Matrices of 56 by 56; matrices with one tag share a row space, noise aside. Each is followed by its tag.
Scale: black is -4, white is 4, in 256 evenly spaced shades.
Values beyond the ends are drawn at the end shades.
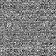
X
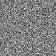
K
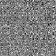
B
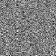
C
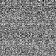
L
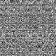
L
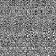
B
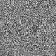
K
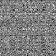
B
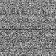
L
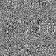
K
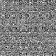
L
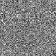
C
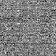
X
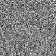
C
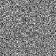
C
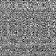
B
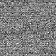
X
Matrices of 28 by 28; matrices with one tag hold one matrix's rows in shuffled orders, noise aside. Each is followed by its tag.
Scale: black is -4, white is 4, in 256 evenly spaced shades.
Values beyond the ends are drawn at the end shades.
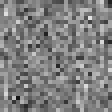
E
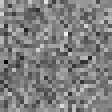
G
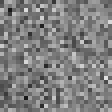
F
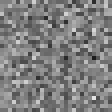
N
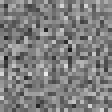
G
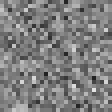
N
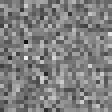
F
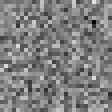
N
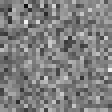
F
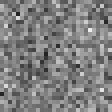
E
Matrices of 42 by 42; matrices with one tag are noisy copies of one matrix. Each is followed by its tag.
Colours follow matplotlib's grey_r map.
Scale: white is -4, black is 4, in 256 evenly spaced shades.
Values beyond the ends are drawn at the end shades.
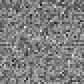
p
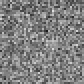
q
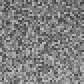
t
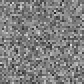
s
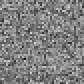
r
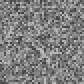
s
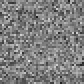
r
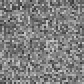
q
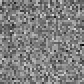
q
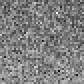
t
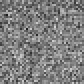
p
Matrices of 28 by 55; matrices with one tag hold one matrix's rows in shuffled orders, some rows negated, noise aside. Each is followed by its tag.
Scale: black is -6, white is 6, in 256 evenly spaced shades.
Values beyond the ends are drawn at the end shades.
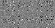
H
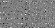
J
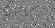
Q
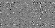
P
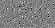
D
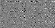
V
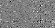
P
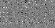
J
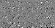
H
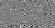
V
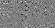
J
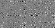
V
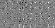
D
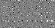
H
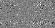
P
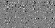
Q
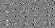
Q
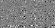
V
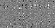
D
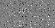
D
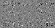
H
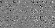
P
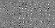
D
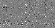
J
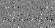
H
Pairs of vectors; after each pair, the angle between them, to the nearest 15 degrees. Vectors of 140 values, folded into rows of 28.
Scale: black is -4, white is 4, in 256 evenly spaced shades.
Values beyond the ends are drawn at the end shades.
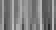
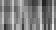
30 degrees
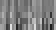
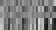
75 degrees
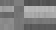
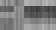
165 degrees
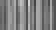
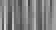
135 degrees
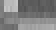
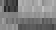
165 degrees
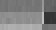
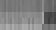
15 degrees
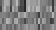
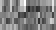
150 degrees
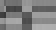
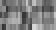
45 degrees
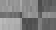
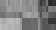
30 degrees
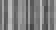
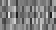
75 degrees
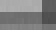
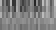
120 degrees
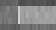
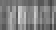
60 degrees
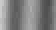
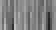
75 degrees
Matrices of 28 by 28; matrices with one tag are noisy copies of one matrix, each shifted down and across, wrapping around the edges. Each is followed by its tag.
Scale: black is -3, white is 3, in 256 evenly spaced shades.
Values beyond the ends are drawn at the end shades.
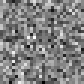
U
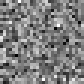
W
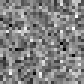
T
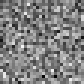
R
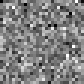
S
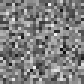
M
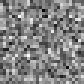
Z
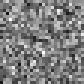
Z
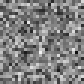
S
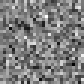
Z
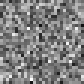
U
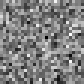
R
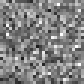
Z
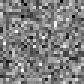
U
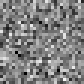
W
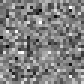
W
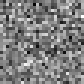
M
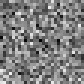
W
